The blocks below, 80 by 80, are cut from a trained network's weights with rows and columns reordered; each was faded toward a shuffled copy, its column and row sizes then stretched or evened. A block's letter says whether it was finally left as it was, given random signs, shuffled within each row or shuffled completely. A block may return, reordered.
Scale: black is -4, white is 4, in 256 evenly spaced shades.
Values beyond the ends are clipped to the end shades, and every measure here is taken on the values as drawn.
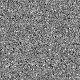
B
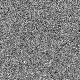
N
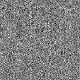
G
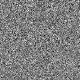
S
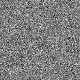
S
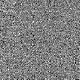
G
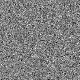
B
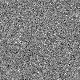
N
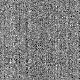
G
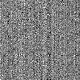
G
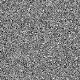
S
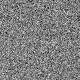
N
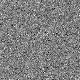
B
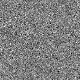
S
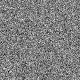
N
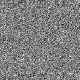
G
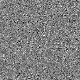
S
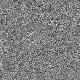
S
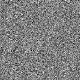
G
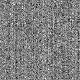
G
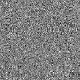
G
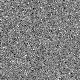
N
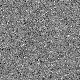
N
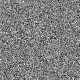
B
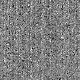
G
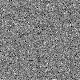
N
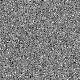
B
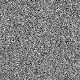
B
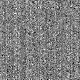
G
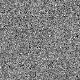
S
